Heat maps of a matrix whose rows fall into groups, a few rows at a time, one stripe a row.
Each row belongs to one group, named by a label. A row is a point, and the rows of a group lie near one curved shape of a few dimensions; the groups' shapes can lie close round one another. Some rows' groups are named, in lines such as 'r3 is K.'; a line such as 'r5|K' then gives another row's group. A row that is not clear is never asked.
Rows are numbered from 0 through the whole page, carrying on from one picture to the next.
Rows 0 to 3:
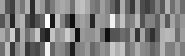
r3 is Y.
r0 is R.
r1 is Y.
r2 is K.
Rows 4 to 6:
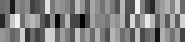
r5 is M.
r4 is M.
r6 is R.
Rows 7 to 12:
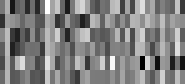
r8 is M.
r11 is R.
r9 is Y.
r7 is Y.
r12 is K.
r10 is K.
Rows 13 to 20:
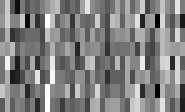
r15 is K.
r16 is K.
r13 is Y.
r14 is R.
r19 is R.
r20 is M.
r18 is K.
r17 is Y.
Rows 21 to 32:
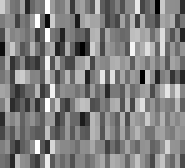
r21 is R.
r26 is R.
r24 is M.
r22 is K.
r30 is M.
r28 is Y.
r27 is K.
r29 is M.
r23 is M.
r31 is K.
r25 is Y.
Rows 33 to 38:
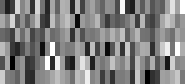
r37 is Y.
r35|M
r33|M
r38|R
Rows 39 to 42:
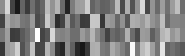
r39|Y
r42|M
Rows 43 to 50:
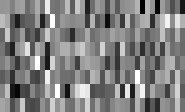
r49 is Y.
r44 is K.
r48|M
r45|Y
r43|R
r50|R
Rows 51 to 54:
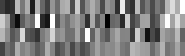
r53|R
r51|M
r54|M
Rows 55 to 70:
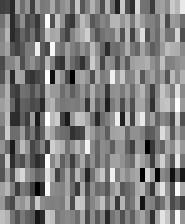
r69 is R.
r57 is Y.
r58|K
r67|R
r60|Y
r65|R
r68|K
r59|M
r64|Y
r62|K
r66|K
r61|K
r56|Y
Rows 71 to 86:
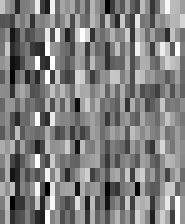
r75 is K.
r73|Y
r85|K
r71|K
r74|K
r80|M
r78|K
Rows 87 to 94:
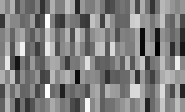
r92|K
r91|Y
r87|K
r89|R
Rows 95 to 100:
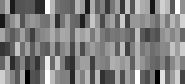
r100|R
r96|M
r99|Y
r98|M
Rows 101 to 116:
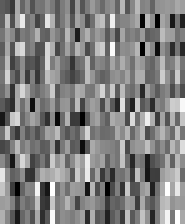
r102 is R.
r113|R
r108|M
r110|Y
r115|K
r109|M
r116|K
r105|Y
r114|K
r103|K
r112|R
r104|R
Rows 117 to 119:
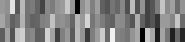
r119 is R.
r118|R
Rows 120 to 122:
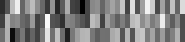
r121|M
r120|M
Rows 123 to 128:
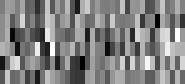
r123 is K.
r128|Y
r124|R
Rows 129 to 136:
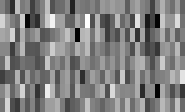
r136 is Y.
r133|K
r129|M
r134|M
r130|R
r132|R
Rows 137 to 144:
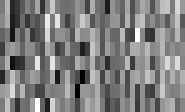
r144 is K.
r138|Y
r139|M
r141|K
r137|K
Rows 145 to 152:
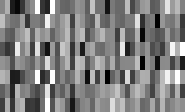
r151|M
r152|Y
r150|K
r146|R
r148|M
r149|R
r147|R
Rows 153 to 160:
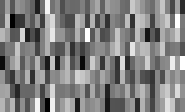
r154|K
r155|R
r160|K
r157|M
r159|K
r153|M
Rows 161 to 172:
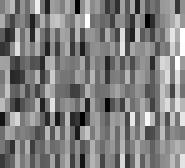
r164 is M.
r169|M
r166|K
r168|K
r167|Y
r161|K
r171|M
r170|K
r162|R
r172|M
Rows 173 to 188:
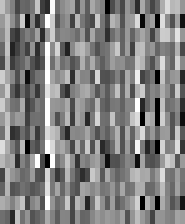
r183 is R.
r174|R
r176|Y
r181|R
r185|M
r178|R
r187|R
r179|Y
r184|K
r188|M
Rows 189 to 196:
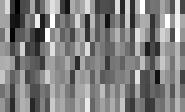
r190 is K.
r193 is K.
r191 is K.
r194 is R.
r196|R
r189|Y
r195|R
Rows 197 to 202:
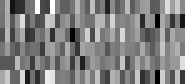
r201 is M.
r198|R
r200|K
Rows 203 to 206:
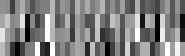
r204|R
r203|R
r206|K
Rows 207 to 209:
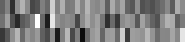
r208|K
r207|R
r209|M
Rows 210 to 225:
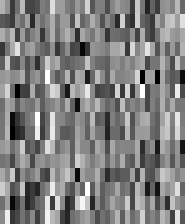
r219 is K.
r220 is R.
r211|M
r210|R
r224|Y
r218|K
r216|Y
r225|Y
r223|R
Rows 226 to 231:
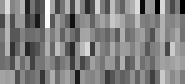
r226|R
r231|K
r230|M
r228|K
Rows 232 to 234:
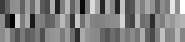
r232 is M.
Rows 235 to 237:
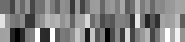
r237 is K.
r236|R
